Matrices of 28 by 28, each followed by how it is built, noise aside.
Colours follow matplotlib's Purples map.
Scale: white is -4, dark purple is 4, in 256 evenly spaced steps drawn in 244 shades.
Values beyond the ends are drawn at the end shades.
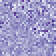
upper triangular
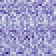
repeating columns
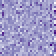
uneven columns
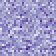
repeating columns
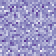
repeating columns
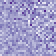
upper triangular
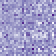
low rank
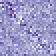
banded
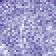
smooth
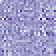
low rank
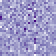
uneven columns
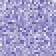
repeating columns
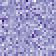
uneven columns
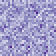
repeating columns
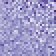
upper triangular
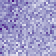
smooth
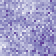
smooth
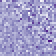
upper triangular
